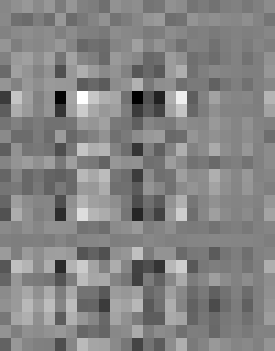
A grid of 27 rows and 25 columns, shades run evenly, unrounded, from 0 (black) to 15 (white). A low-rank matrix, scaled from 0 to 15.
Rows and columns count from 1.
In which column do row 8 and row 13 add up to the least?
6
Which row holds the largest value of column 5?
24
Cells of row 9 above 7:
19
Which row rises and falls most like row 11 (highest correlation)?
2
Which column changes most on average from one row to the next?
13
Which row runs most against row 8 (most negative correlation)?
4
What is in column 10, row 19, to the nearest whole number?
8
